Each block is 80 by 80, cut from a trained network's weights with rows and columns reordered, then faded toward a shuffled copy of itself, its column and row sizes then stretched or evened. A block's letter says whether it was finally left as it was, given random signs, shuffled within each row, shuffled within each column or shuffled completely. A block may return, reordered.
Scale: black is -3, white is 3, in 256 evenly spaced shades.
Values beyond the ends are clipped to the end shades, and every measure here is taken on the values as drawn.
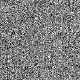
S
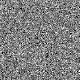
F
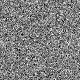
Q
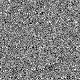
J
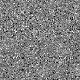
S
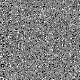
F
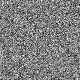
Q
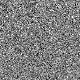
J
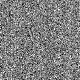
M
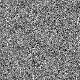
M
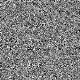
F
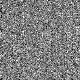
M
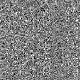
S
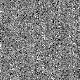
M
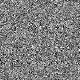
F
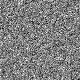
Q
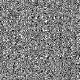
S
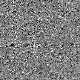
F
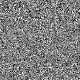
F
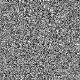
F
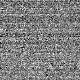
S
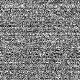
S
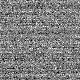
J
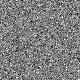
Q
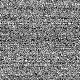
J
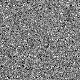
J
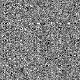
S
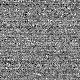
J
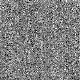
M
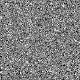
F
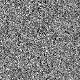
M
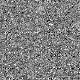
F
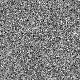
Q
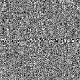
S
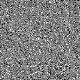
S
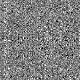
S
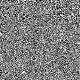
F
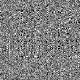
S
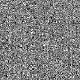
S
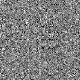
S
